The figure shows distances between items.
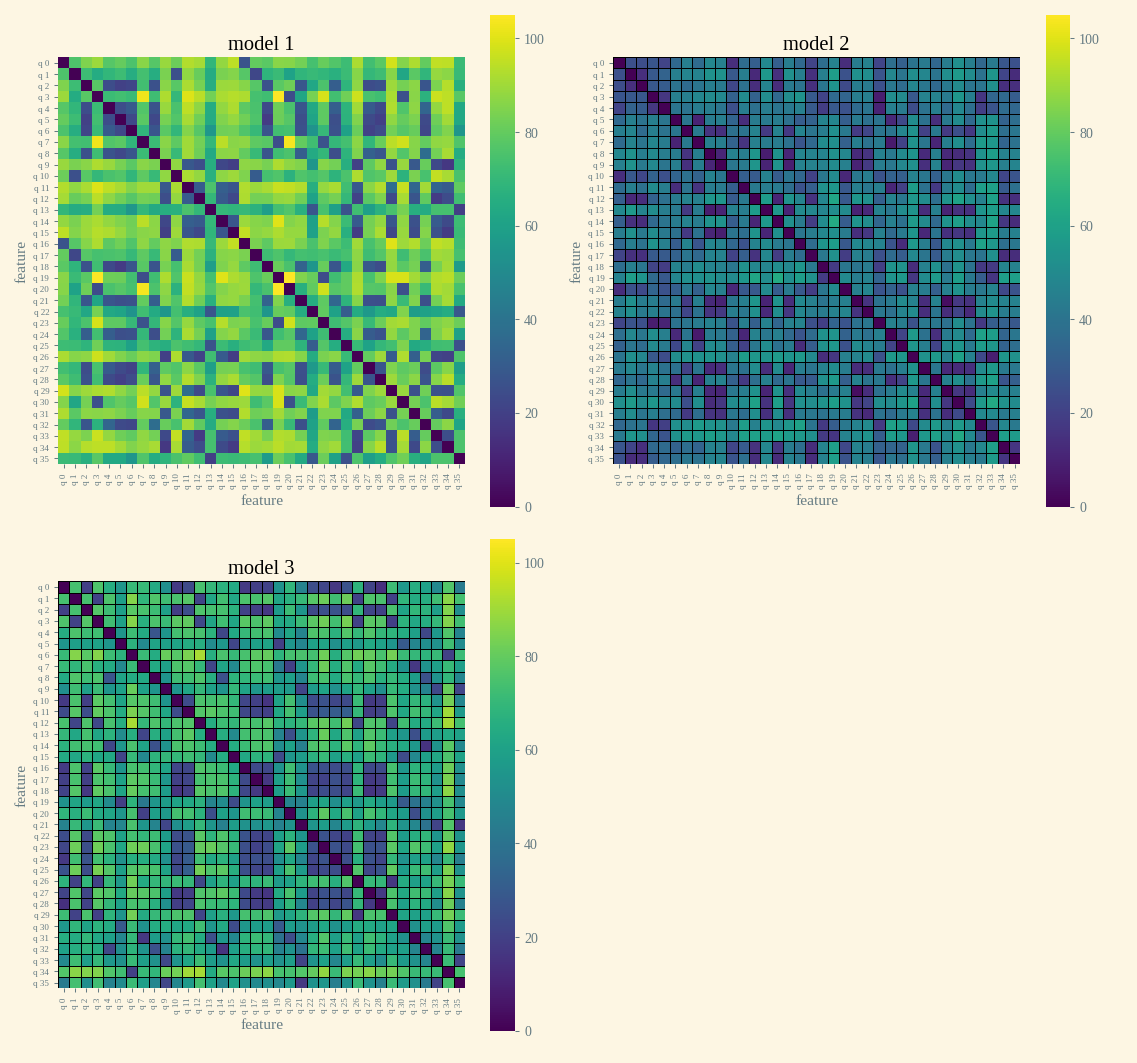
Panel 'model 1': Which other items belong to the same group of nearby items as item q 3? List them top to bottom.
q 20, q 30
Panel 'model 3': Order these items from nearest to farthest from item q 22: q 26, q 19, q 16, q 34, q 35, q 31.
q 16, q 35, q 19, q 31, q 26, q 34
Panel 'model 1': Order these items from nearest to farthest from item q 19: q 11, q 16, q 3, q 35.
q 35, q 16, q 11, q 3
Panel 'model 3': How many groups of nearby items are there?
7
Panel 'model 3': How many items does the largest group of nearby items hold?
13
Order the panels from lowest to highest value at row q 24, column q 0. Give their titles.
model 3, model 2, model 1
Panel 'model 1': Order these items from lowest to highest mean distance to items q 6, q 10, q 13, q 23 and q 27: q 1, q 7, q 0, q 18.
q 18, q 1, q 7, q 0
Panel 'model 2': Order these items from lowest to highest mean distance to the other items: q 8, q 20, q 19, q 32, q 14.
q 20, q 8, q 14, q 32, q 19
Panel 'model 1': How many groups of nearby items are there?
7
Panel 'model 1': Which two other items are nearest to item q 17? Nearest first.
q 1, q 10
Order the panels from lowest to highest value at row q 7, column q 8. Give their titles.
model 2, model 3, model 1
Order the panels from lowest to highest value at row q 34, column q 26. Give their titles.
model 1, model 2, model 3
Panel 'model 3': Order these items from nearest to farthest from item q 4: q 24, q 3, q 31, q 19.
q 19, q 31, q 24, q 3
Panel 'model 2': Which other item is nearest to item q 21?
q 29
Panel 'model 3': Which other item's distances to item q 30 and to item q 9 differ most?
q 15
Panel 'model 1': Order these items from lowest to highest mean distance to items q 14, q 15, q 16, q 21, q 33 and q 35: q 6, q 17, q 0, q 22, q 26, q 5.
q 26, q 22, q 6, q 5, q 0, q 17
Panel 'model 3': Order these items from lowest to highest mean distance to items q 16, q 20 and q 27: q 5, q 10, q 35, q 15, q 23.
q 10, q 23, q 35, q 5, q 15
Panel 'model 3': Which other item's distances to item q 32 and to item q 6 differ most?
q 14
